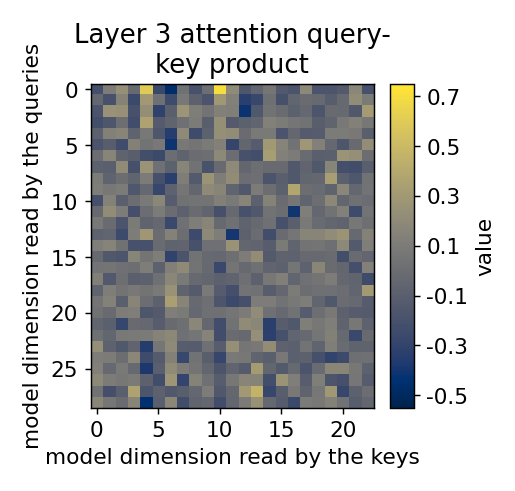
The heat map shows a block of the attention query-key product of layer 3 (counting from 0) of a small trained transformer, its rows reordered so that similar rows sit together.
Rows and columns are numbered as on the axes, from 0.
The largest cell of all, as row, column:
0, 10
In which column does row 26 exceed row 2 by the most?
12
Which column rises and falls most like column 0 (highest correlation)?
6
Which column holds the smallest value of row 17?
22
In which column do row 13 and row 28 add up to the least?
11
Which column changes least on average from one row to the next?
18
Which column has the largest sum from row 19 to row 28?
13
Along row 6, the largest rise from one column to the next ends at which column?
14
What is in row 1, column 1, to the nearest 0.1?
-0.2
